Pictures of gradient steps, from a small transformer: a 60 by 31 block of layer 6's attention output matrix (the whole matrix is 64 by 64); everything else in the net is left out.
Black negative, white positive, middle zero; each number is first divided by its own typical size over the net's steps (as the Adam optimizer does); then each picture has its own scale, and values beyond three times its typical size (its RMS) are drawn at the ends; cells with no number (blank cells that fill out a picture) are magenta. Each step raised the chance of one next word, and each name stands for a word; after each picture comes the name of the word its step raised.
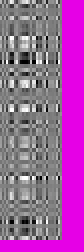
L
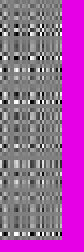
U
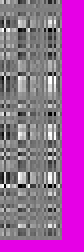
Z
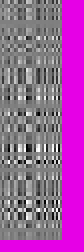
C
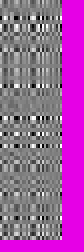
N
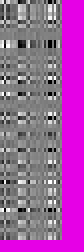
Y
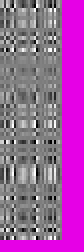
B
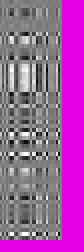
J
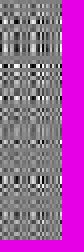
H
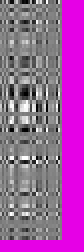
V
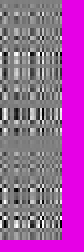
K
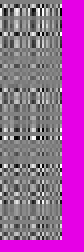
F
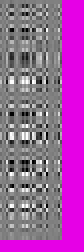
Z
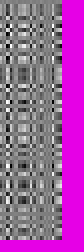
U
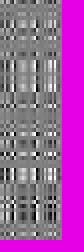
J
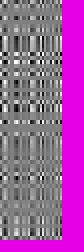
L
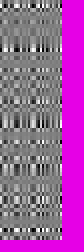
B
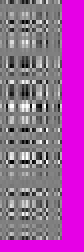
V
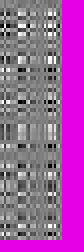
U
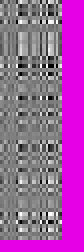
H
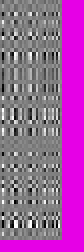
K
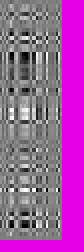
K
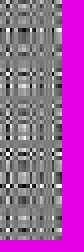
Z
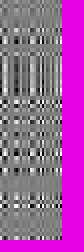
J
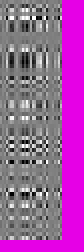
N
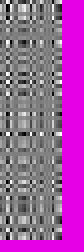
Y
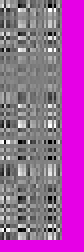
B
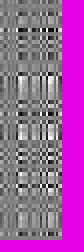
Z
